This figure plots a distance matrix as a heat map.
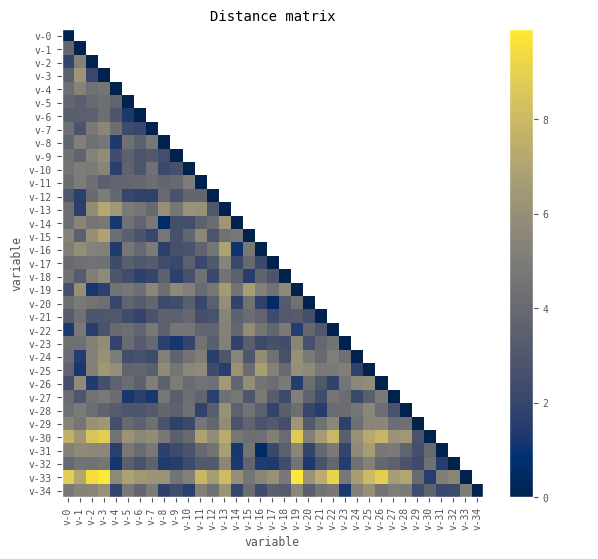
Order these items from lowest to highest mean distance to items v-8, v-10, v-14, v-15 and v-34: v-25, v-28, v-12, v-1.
v-12, v-28, v-1, v-25
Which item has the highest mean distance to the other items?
v-33
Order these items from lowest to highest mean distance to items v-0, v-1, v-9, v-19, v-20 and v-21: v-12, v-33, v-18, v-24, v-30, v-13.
v-12, v-18, v-24, v-13, v-30, v-33
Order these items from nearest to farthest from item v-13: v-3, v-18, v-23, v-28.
v-18, v-23, v-28, v-3
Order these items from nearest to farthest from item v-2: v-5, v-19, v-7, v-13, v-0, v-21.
v-19, v-0, v-21, v-5, v-7, v-13
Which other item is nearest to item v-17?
v-20
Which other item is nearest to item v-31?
v-16
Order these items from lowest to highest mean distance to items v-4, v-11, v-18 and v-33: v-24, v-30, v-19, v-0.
v-30, v-24, v-0, v-19
